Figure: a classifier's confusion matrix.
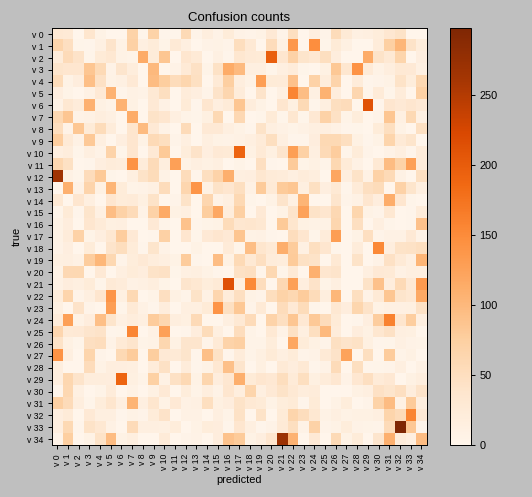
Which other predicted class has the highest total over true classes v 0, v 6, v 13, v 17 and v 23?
v 29
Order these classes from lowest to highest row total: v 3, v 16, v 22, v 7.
v 16, v 7, v 3, v 22
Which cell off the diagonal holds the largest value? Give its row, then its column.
v 33, v 32
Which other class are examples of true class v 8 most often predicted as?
v 2
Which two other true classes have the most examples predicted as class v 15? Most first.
v 23, v 19
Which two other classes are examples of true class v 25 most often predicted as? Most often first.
v 7, v 10
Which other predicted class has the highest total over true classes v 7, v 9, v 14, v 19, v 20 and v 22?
v 31
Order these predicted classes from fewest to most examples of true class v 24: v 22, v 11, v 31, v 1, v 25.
v 11, v 25, v 22, v 1, v 31
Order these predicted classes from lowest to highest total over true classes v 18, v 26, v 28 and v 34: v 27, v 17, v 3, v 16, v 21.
v 27, v 3, v 17, v 16, v 21
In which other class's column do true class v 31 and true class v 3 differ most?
v 28
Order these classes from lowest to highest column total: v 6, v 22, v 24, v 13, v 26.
v 13, v 6, v 24, v 26, v 22
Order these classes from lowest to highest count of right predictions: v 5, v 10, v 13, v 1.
v 1, v 10, v 5, v 13
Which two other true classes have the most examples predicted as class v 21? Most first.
v 34, v 18
